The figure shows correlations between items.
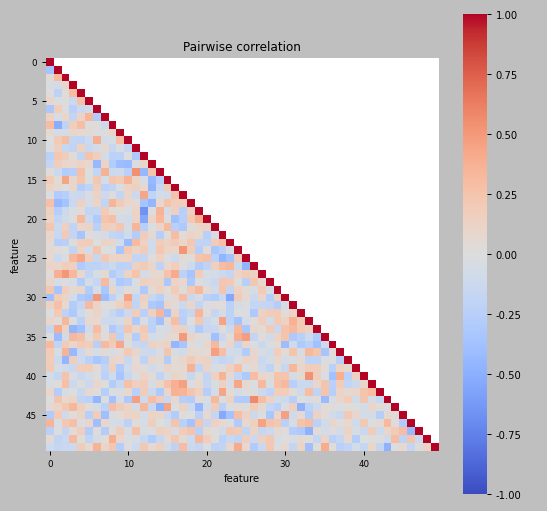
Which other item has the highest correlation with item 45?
30
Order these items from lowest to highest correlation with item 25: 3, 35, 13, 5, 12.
12, 13, 5, 3, 35
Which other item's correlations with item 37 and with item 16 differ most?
21
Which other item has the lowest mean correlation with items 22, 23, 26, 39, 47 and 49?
25
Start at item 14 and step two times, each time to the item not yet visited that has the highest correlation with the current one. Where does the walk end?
43
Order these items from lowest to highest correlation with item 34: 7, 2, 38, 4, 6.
4, 38, 7, 2, 6
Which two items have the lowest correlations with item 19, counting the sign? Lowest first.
12, 44
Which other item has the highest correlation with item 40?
33
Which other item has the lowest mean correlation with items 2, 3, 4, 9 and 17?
32
